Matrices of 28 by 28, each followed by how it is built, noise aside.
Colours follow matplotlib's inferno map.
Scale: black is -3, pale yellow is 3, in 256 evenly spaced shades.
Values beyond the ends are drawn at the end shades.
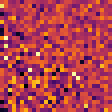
lower triangular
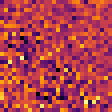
lower triangular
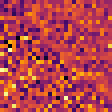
lower triangular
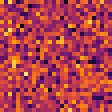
noise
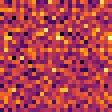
repeating columns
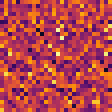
repeating columns
